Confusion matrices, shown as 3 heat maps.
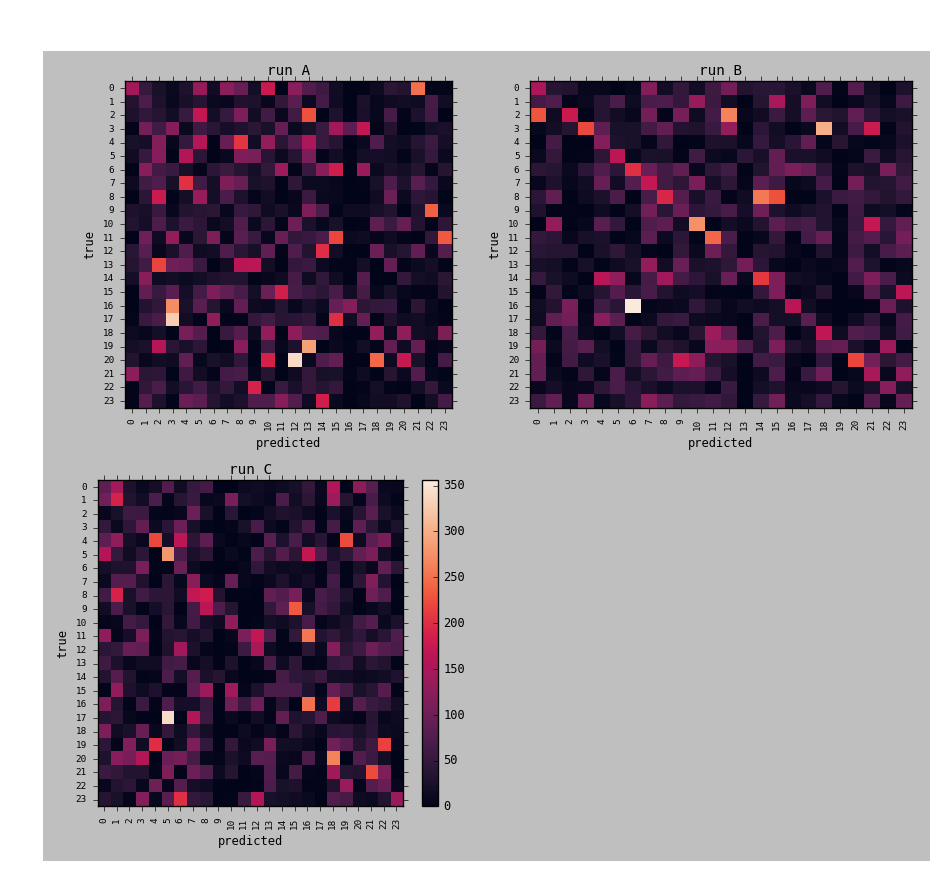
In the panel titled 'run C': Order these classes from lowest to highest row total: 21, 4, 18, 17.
18, 17, 21, 4
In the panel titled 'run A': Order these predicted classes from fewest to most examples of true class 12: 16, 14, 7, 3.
16, 3, 7, 14
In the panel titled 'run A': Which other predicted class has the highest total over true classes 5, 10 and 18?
4
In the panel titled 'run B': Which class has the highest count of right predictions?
10
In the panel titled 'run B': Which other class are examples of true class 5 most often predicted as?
15
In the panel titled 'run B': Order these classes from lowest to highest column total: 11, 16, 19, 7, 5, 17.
19, 16, 17, 5, 11, 7
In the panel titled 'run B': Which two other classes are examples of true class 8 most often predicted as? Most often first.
14, 15
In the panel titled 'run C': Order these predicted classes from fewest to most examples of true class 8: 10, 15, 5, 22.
10, 5, 22, 15
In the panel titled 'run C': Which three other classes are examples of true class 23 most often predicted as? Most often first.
6, 12, 3
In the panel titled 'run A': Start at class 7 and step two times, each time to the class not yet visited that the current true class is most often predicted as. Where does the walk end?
8
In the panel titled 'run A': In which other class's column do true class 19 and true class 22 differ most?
13
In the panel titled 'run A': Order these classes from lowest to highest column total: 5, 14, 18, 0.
0, 18, 14, 5
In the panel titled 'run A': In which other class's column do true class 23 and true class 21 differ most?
14
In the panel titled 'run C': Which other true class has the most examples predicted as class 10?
15
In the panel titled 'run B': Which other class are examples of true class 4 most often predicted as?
17
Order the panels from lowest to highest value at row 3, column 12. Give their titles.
run A, run C, run B
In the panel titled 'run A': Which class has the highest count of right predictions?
20
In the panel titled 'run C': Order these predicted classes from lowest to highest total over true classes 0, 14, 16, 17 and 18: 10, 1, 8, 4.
4, 10, 8, 1
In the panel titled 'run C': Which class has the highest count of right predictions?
5
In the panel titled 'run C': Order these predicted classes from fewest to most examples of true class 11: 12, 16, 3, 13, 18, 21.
21, 18, 13, 3, 12, 16
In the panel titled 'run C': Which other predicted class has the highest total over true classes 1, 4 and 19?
22
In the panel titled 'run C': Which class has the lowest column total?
9
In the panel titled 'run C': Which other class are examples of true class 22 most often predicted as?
19
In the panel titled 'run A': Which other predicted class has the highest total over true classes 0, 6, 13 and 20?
12
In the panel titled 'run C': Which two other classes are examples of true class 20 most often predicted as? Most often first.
18, 3
